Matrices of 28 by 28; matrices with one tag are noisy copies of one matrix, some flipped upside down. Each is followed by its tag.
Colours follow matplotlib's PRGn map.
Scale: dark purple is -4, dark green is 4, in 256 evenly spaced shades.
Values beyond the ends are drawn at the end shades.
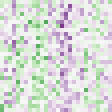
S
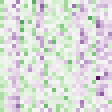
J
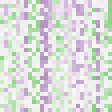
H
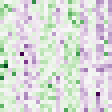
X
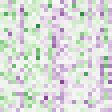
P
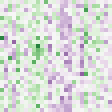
S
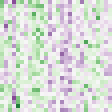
S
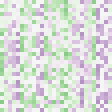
J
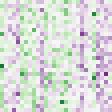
J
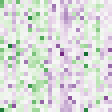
S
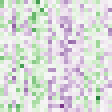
S
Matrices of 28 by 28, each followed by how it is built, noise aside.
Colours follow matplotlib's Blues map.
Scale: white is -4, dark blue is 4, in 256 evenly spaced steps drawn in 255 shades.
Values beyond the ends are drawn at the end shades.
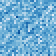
Hankel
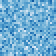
noise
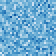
noise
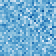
upper triangular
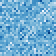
Hankel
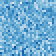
noise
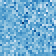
upper triangular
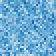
Toeplitz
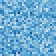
repeating rows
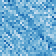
Toeplitz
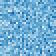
repeating rows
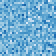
repeating rows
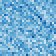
Toeplitz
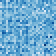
blocks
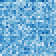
blocks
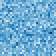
noise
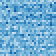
blocks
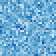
noise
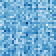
blocks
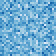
repeating rows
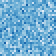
noise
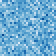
repeating rows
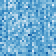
blocks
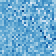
upper triangular
